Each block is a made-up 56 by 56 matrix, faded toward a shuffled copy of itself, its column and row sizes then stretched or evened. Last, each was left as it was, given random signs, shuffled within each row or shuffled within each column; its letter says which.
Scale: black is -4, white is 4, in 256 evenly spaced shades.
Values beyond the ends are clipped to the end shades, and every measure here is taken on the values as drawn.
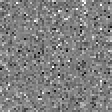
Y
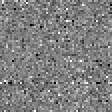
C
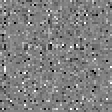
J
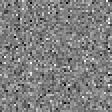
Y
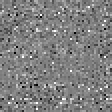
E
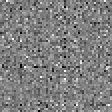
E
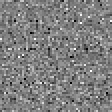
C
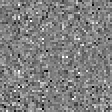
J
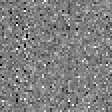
Y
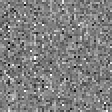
Y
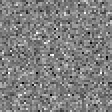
C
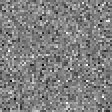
E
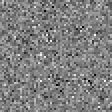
C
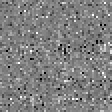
E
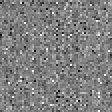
J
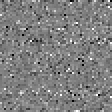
C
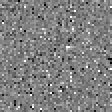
Y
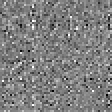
J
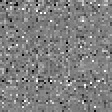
J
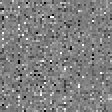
Y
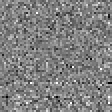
E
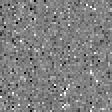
Y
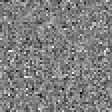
E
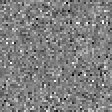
C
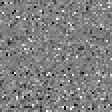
C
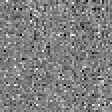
E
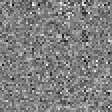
E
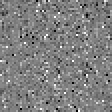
Y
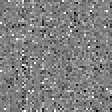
E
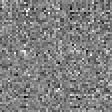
J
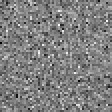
Y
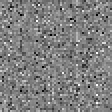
Y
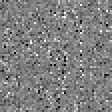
Y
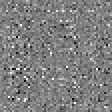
J
